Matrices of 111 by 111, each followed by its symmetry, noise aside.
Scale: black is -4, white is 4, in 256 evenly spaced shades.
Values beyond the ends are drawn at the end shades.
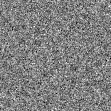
same after a half turn.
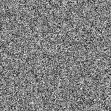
no symmetry.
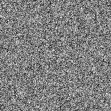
same after a half turn.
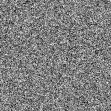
no symmetry.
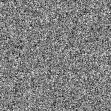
antisymmetric.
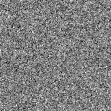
no symmetry.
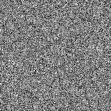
same after a half turn.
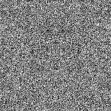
mirrored left to right.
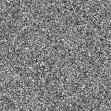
symmetric across the other diagonal.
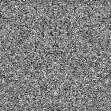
mirrored left to right.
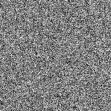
no symmetry.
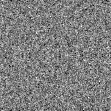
mirrored top to bottom.
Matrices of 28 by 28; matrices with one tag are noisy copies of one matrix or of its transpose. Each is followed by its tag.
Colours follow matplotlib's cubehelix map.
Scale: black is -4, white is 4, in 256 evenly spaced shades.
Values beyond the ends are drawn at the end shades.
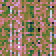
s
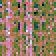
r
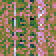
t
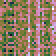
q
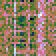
t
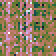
r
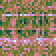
t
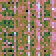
q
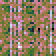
s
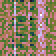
t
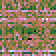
s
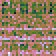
q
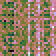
q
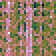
r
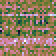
t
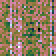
s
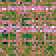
r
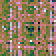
s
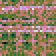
r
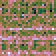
q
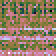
q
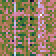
t
